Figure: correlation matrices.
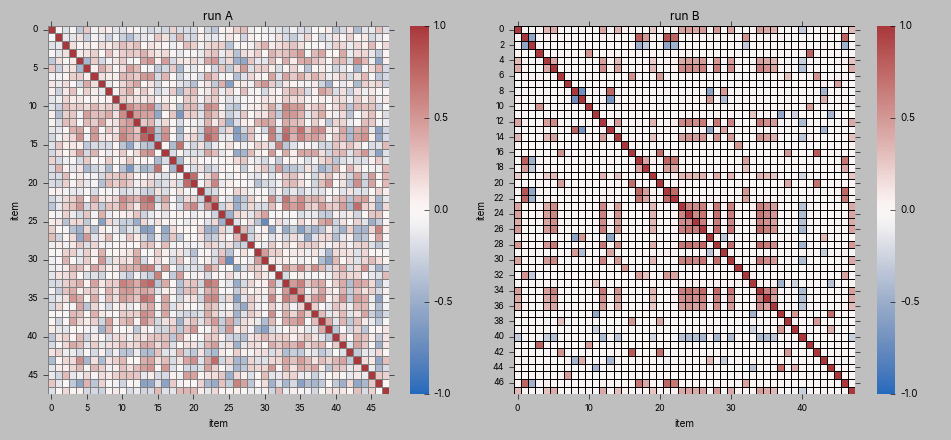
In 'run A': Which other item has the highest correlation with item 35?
13
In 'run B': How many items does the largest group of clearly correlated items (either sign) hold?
17
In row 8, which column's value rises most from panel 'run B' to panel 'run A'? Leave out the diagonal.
27
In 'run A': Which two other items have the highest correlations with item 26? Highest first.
46, 27
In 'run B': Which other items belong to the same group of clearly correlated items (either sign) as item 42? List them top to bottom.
6, 16, 20, 38
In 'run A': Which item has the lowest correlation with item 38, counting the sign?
18
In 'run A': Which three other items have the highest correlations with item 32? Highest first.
15, 18, 47
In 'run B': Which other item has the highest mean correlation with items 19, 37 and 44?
39
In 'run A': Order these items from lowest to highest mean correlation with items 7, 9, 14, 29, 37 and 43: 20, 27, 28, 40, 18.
27, 18, 20, 28, 40
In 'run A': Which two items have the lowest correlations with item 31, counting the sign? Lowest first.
26, 46
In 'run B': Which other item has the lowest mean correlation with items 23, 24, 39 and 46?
40
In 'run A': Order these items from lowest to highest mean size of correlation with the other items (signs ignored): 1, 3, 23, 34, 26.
1, 3, 34, 26, 23
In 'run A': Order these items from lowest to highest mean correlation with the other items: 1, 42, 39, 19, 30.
42, 1, 39, 30, 19
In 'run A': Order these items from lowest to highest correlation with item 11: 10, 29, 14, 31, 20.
29, 20, 31, 14, 10
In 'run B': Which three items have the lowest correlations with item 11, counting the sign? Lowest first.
37, 44, 39
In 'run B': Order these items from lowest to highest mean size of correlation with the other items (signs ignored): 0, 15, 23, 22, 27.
15, 27, 22, 0, 23
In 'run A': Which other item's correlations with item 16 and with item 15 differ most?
14
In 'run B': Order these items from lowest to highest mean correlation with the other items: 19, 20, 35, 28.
20, 19, 35, 28
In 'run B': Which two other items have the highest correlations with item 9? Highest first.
27, 43
